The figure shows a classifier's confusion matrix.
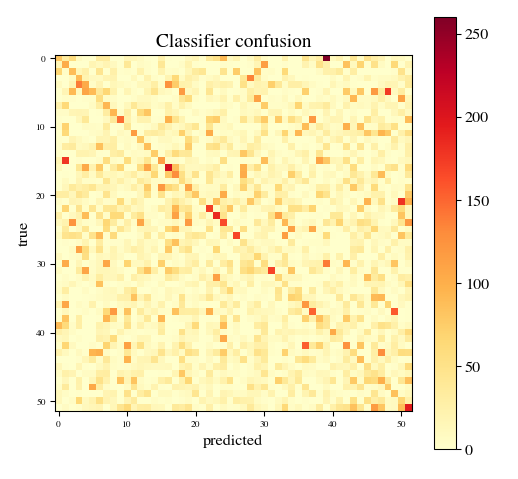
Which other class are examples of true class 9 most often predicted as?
37
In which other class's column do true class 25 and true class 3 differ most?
28
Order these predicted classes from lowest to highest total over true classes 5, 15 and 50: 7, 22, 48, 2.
22, 2, 7, 48
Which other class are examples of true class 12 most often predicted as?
19
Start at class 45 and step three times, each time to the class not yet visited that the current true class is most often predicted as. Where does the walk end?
18
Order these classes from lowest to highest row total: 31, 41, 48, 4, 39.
41, 48, 39, 4, 31
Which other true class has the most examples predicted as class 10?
42
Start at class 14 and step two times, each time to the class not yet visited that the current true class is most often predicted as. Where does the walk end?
17
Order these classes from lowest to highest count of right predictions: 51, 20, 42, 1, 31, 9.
20, 1, 42, 9, 31, 51
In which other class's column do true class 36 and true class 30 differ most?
39
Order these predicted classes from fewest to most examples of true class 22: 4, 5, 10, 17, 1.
4, 10, 5, 1, 17
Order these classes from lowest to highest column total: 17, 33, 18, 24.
33, 18, 17, 24
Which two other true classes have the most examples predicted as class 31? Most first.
4, 23
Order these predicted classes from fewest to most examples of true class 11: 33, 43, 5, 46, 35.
5, 43, 46, 33, 35
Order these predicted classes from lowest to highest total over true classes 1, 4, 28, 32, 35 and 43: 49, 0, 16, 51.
0, 49, 51, 16
